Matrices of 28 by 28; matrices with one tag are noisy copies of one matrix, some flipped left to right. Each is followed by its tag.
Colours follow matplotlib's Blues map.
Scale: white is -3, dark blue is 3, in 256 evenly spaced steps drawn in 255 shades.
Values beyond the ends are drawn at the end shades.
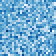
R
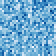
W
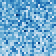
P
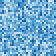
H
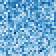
P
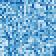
W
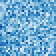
R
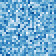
R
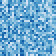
H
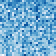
P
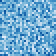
R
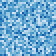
R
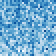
P
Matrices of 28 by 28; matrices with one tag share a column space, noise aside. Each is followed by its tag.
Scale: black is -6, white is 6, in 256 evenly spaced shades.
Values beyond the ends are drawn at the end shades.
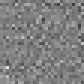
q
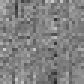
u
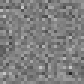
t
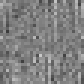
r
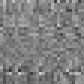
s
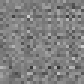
t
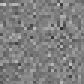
q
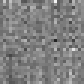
u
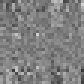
s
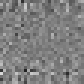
s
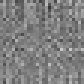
u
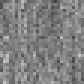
r
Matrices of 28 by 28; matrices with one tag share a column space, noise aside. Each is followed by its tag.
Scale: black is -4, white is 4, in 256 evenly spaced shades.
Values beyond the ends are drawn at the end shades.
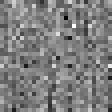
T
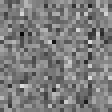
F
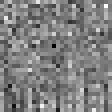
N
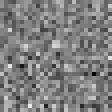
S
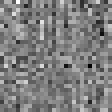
T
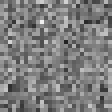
N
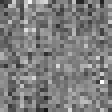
T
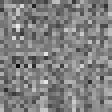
T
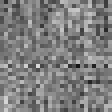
T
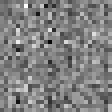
F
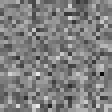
S
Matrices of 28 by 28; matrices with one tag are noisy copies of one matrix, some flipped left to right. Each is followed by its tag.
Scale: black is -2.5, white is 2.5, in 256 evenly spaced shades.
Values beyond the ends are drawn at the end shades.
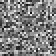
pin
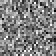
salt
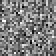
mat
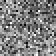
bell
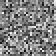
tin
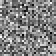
tin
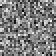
salt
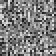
mat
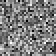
tin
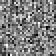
mat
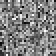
mat
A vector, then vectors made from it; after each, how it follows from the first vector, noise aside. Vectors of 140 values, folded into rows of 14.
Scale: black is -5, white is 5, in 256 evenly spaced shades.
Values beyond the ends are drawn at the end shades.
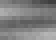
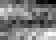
scaled up.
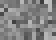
sign-scrambled.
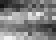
reversed, negated, scaled up.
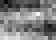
reversed, negated, scaled up.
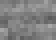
wrapped around, negated, shrunk.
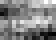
negated, scaled up.
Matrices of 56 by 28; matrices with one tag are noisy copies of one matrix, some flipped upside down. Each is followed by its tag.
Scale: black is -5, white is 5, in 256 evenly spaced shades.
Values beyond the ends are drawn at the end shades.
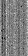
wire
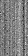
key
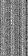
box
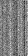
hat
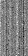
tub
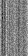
wire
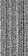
tub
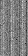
box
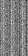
box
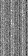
box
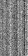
hat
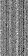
tub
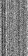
wire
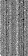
tub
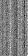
hat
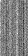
tub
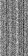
tub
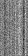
key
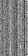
hat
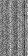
hat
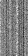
tub
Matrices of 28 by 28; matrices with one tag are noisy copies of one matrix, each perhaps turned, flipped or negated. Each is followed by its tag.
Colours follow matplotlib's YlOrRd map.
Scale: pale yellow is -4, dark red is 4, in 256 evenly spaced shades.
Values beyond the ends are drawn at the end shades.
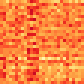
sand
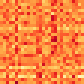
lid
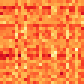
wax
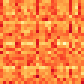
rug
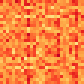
wax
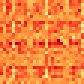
rug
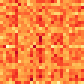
rug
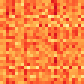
wax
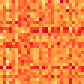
lid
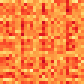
rug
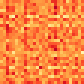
wax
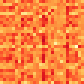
rug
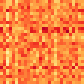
lid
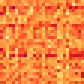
wax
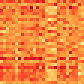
sand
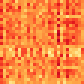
sand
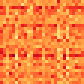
wax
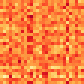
lid
